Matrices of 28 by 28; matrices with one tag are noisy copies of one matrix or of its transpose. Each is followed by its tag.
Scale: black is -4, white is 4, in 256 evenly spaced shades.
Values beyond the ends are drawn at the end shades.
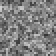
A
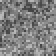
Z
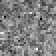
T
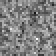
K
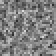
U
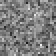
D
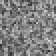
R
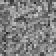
U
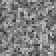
A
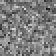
R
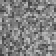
R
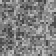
Z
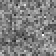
K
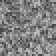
T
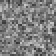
A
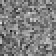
R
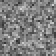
A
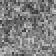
Z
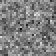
D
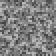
A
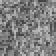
Z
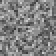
D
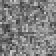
Z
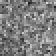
R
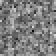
U
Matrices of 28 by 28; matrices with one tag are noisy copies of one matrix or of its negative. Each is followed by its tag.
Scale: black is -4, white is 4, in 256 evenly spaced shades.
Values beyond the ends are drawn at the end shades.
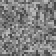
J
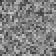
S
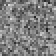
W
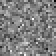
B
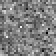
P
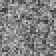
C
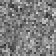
C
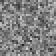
J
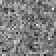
C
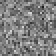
W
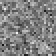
B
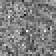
C
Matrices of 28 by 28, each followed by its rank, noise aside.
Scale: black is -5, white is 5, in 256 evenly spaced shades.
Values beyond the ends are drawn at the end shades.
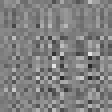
two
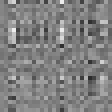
two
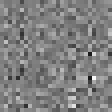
four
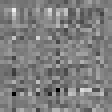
three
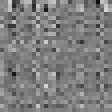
three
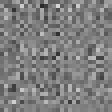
four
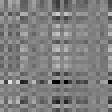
one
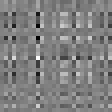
one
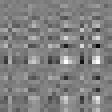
one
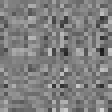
two
